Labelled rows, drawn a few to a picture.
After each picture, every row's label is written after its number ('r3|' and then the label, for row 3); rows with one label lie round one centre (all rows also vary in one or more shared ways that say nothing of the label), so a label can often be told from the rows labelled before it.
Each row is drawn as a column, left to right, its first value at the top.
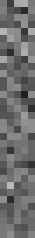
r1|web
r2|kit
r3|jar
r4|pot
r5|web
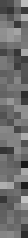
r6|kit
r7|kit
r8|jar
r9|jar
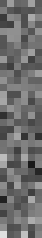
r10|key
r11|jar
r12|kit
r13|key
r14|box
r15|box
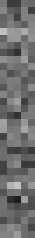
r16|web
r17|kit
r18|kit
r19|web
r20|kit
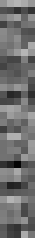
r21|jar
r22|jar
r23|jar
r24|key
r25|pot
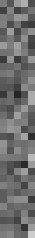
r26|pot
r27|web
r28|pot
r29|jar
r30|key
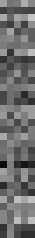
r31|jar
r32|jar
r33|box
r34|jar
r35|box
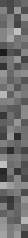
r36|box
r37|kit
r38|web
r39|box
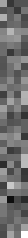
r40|jar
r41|kit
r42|kit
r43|key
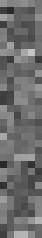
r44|jar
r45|pot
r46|key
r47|key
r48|key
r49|box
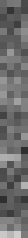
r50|key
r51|key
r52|key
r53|kit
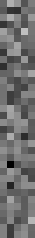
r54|jar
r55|jar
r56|pot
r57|web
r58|box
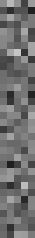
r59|jar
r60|jar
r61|key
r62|kit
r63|pot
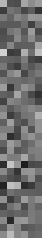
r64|key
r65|pot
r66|box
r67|key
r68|jar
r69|pot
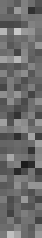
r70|web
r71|key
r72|web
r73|web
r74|kit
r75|pot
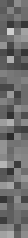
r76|pot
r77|web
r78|jar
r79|jar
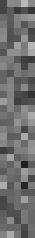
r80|kit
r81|key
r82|pot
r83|jar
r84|pot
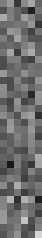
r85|box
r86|web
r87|kit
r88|box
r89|pot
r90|key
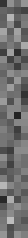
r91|kit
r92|box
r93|jar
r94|pot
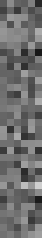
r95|kit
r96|jar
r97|kit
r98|box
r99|pot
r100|kit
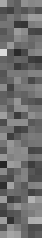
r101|key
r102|pot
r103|jar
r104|jar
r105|box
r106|box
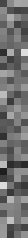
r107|box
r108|box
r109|jar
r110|key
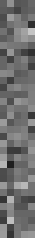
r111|pot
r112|box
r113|kit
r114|kit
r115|jar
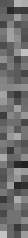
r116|key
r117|kit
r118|jar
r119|key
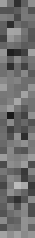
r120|key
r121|jar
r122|kit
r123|box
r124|key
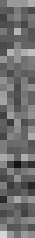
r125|key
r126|key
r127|web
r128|key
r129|key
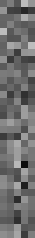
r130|web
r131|pot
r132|pot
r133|jar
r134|pot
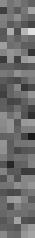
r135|pot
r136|web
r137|box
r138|web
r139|web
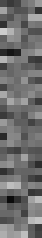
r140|web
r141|kit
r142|kit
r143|key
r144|box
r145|box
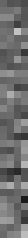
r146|box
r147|box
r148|web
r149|pot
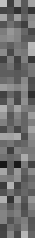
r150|jar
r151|kit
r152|jar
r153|key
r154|pot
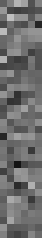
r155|web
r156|box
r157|jar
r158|jar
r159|kit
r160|jar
